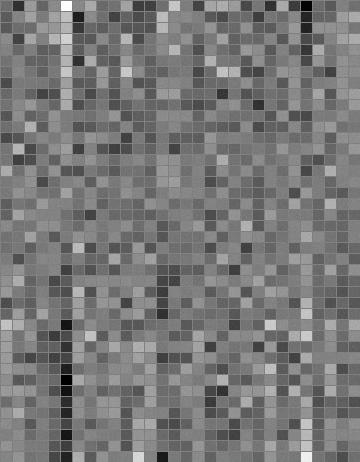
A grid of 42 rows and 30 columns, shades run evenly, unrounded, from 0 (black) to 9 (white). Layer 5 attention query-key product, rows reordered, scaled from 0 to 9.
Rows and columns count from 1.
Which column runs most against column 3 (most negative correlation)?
12
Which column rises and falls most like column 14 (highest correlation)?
29
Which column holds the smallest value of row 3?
26
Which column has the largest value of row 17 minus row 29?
14
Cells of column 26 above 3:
34
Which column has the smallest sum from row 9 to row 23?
22
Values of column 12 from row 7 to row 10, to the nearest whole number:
5 3 5 4
